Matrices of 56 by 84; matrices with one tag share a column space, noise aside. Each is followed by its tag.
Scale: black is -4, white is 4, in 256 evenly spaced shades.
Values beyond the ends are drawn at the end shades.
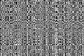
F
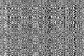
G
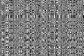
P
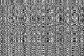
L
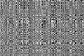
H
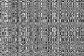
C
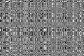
C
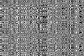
G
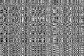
L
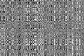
F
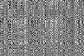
H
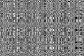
C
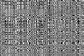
H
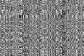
P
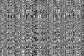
P
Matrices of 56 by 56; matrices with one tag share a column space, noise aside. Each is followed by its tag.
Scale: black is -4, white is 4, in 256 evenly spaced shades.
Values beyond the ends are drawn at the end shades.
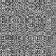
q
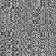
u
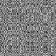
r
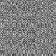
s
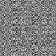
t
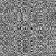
r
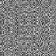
t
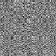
q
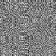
q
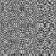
s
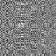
s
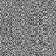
t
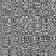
q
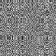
q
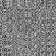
u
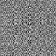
t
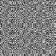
s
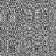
r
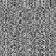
u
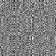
q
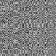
s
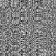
u
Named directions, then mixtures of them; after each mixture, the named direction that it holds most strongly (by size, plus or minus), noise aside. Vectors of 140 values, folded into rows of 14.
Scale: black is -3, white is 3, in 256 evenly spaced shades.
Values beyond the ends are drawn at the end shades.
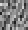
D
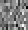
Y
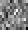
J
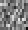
D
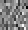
Y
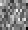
J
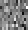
Y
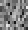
Y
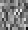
J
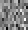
Y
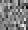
Y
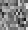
Y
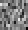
D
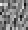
D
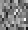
J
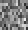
Y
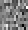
Y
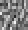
D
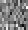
Y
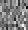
Y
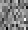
Y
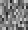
J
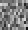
D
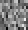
Y
